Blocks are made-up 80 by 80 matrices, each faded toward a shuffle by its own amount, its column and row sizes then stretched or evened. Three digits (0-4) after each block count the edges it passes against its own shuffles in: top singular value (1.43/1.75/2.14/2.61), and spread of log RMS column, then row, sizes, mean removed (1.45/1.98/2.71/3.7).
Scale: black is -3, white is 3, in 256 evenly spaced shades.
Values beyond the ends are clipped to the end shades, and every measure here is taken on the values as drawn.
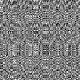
4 1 1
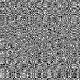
4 0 2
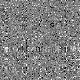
2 2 1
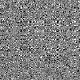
3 1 2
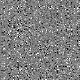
1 2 1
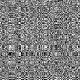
4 2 2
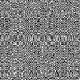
4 0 1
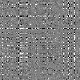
4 3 3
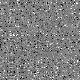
1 0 2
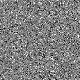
2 0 0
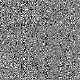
0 3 2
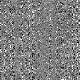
2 3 0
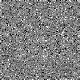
2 0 1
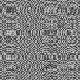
4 0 0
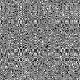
4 1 1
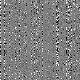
2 4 0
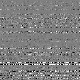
3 0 4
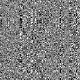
3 3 1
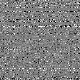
0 1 4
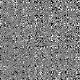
1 3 3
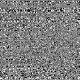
2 0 3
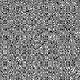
4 1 1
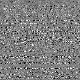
0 0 4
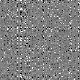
3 3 2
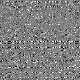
3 0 3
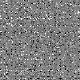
1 2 2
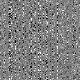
2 4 1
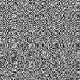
4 2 0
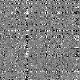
3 3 3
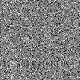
2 0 0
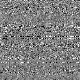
2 0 3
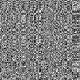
4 2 0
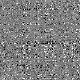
1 2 3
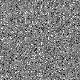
1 1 0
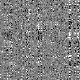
3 3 0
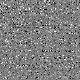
0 0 2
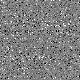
0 0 2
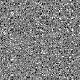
2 1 0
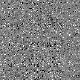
0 2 2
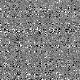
1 2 3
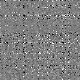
0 2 3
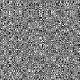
3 2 1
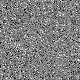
0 0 0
